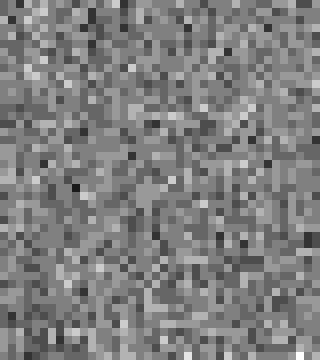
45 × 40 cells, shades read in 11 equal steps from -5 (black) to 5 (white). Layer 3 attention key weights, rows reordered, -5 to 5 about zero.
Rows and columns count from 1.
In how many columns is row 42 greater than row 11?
21
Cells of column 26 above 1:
5
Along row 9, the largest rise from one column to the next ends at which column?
17
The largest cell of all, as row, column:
45, 38
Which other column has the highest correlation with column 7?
10
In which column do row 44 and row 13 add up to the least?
8
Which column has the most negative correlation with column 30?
13
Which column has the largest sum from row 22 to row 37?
24
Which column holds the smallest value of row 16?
20
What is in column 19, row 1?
1
